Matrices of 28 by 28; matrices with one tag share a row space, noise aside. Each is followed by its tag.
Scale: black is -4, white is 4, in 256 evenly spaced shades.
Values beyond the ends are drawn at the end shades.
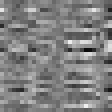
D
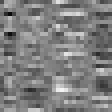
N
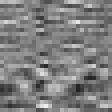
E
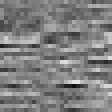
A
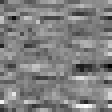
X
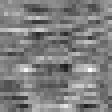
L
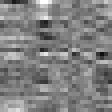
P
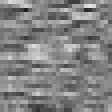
L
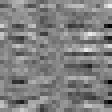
D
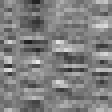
N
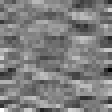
X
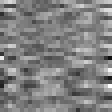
X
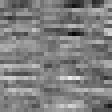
A
